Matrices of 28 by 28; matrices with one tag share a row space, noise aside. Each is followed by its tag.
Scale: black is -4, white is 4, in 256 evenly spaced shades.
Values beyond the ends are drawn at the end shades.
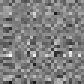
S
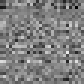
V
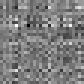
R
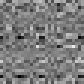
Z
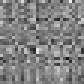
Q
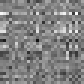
V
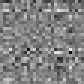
S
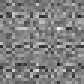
Z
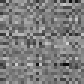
V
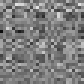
Z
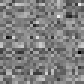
Z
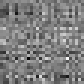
V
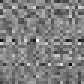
Q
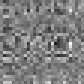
S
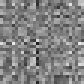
Q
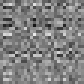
S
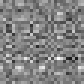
Z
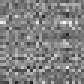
V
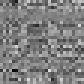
R
